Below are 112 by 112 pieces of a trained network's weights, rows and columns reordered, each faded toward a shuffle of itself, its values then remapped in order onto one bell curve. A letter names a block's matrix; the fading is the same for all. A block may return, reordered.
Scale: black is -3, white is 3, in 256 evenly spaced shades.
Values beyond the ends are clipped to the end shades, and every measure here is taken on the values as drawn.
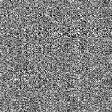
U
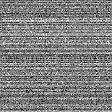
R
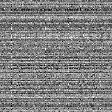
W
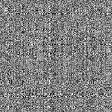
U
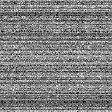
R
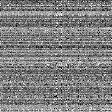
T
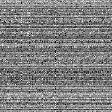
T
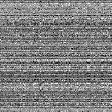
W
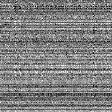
R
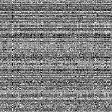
T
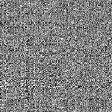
U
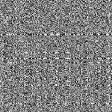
U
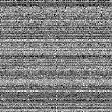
R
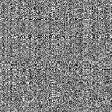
U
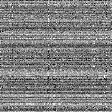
W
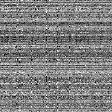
T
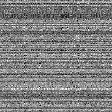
R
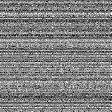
W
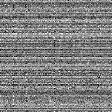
W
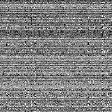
T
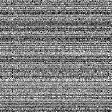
W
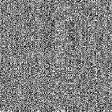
U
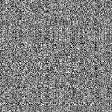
U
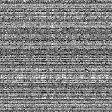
W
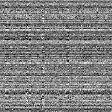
R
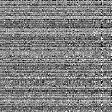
T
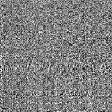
U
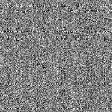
U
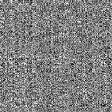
U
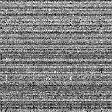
R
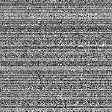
T
